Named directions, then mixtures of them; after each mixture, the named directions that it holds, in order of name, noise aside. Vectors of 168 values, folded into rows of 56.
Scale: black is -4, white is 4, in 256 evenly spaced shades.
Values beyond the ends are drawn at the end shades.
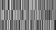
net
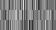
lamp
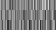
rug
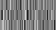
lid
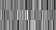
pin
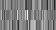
pin.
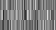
lamp, lid.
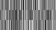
lamp.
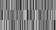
lid, rug.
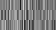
lamp, lid.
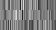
lamp, net.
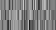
lamp, rug.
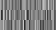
lid, rug.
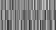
rug.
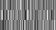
lid.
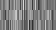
lamp.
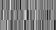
lid, net.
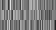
net.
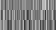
lid, rug.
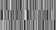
lid.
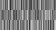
net, pin.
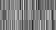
lamp, rug.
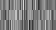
lamp.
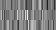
pin.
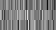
lamp, pin.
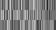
net, pin.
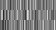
lid.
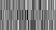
pin.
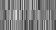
lamp, net.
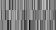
lamp, rug.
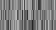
lamp, pin.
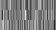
lid, pin.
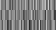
rug.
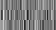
lid, rug.
